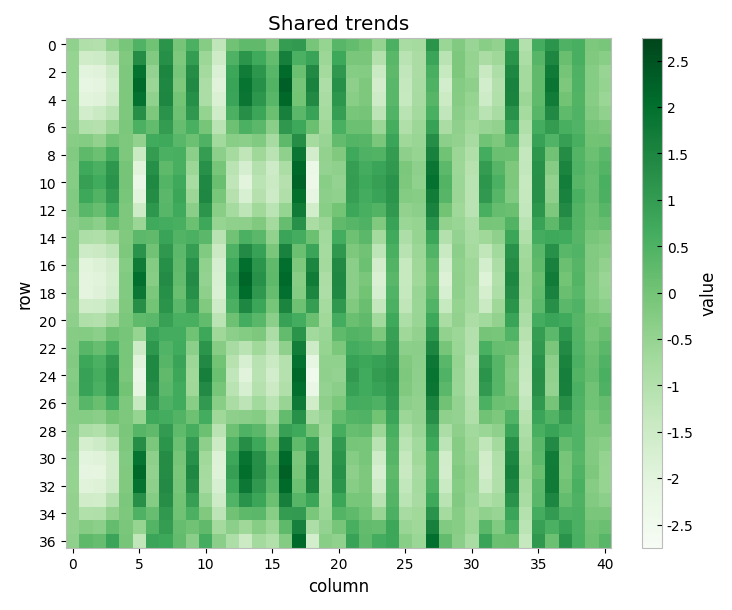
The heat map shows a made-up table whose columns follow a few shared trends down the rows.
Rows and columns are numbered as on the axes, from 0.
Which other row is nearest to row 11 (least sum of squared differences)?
23
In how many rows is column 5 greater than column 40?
21
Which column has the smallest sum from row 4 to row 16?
34
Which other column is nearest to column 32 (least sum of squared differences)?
40
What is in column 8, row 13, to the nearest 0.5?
0.5
